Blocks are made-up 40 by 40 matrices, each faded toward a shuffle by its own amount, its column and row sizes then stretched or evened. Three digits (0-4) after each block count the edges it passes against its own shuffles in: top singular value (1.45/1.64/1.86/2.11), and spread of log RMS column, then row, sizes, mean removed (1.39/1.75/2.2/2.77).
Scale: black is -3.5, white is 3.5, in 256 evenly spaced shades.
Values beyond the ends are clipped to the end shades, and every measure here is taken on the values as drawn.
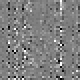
3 4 1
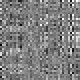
4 4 2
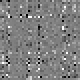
3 3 2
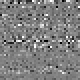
2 0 4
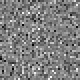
1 1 0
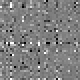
3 3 2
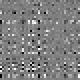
4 3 4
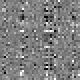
3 3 1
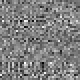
3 0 3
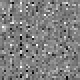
0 3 1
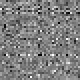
3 1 2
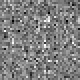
1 3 0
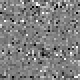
0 0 2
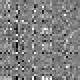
4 3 2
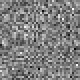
3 0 0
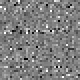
0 1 2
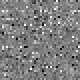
0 1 1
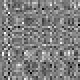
4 3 1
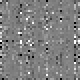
0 4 1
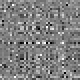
4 1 3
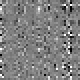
4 4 1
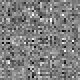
2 3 1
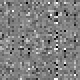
1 3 2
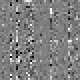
0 4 0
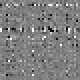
3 2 3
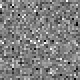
1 1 0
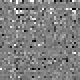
2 2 3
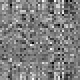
4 2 2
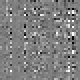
3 4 3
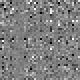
0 3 2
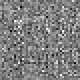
1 2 1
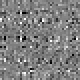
3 1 2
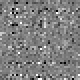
0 1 3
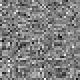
3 1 0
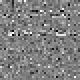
0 2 3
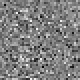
2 0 1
